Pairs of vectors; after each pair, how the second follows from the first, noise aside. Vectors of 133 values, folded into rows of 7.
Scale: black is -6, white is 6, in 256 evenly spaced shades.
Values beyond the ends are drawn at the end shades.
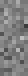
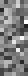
scaled up.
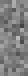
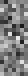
scaled up.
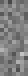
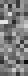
reversed, scaled up.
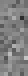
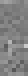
wrapped around, partly zeroed.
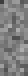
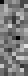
scaled up.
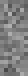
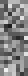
negated, scaled up.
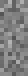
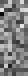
scaled up.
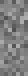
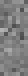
wrapped around, partly zeroed.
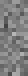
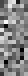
reversed, scaled up.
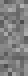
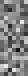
negated, scaled up.
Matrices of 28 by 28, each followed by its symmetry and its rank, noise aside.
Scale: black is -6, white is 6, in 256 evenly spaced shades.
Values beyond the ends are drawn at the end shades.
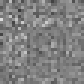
no symmetry, rank six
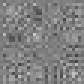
symmetric, rank four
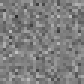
no symmetry, rank five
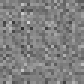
antisymmetric, rank four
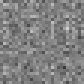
no symmetry, rank four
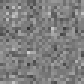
symmetric, rank five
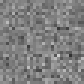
no symmetry, rank six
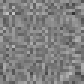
no symmetry, rank four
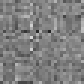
antisymmetric, rank four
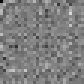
symmetric, rank six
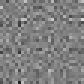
antisymmetric, rank four
